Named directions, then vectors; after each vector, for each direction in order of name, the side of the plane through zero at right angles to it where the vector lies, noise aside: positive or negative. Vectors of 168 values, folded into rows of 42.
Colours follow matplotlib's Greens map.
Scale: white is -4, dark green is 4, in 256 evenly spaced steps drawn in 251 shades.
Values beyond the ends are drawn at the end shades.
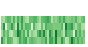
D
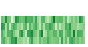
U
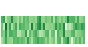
negative, negative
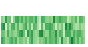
positive, positive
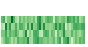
negative, negative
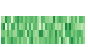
positive, positive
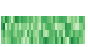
positive, positive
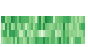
negative, negative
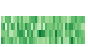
positive, positive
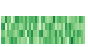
positive, positive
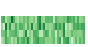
negative, negative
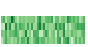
negative, negative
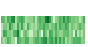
positive, negative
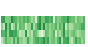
negative, negative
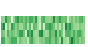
positive, positive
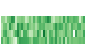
positive, negative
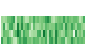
positive, negative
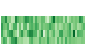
negative, positive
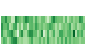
negative, positive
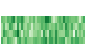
positive, negative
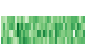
positive, negative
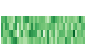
negative, positive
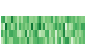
negative, negative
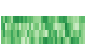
positive, positive
